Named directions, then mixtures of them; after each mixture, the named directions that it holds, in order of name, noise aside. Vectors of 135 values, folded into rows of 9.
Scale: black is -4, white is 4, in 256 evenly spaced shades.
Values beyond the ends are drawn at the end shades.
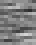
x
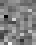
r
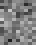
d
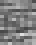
r, x.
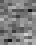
d, x.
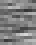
x.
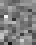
r.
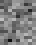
d, x.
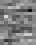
r, x.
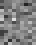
d, r.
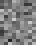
d, r.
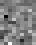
r.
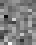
r.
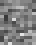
r, x.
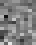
r.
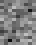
d, x.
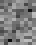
d, x.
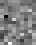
r.
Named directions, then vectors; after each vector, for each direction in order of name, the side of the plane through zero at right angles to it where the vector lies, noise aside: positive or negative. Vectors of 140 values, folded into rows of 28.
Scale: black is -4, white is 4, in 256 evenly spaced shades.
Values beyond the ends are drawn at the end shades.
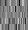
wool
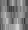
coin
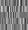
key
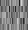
positive, negative, positive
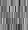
negative, negative, positive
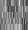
positive, positive, negative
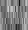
negative, negative, positive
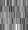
positive, negative, negative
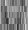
negative, negative, negative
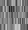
positive, negative, negative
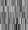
negative, positive, positive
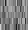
negative, positive, positive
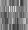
negative, positive, negative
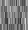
negative, negative, negative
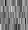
negative, positive, positive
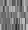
negative, positive, positive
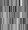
positive, negative, positive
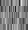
positive, negative, positive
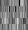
positive, negative, positive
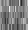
negative, positive, negative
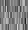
positive, positive, positive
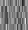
negative, negative, negative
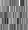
negative, positive, negative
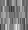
positive, negative, negative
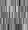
negative, negative, positive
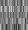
negative, positive, positive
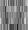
negative, negative, negative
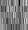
negative, negative, positive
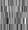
negative, negative, negative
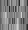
positive, negative, positive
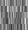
negative, negative, negative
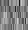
positive, negative, positive
